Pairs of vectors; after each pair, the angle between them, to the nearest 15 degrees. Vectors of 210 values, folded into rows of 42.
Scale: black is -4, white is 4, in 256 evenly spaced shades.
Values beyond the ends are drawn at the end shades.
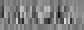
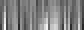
90 degrees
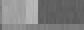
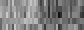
45 degrees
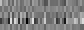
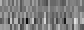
30 degrees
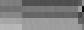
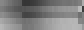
45 degrees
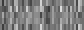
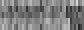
135 degrees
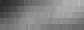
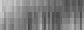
150 degrees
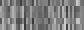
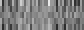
120 degrees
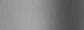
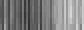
150 degrees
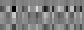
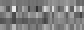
150 degrees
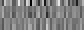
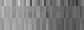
60 degrees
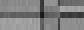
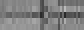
30 degrees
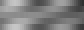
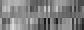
45 degrees
